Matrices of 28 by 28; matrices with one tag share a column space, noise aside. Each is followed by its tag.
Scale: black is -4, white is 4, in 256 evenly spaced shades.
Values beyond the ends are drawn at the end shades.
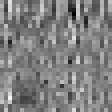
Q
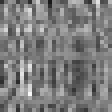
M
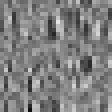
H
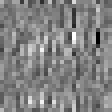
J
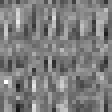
H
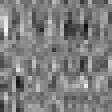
H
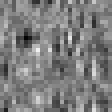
J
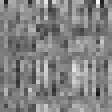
M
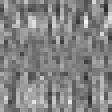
Q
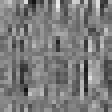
M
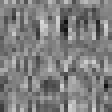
H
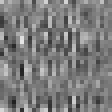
J
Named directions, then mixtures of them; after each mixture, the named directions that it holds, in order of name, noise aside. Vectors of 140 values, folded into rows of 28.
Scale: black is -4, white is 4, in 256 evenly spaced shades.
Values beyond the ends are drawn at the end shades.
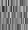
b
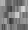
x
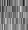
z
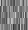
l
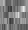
x.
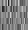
b.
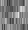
x, z.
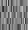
b.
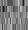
b, l, z.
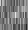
l, x.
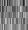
z.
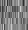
z.
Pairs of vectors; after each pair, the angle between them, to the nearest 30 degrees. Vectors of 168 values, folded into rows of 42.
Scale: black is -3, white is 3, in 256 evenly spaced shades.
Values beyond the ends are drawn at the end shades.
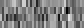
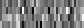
120 degrees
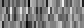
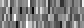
150 degrees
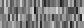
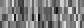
120 degrees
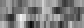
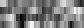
150 degrees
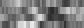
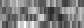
30 degrees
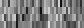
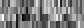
30 degrees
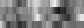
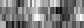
30 degrees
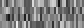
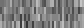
60 degrees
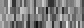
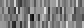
90 degrees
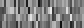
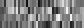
30 degrees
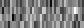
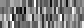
60 degrees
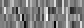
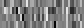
30 degrees
